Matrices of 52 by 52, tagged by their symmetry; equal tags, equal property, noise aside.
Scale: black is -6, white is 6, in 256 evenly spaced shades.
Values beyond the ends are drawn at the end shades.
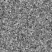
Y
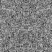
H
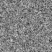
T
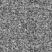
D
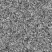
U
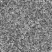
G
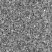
D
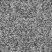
H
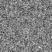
H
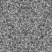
H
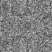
D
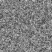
Y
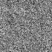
U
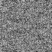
D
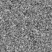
U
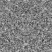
H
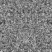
H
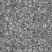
D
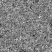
G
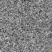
T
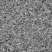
G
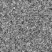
G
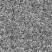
Y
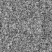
D
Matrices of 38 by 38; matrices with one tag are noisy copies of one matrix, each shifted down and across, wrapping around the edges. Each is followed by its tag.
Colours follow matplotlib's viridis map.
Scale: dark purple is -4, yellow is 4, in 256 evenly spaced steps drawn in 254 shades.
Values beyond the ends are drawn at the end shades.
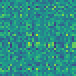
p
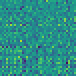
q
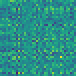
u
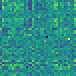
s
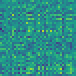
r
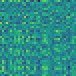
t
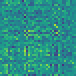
s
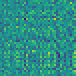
q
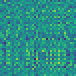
q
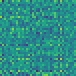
u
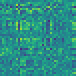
s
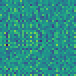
q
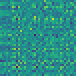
u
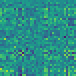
s
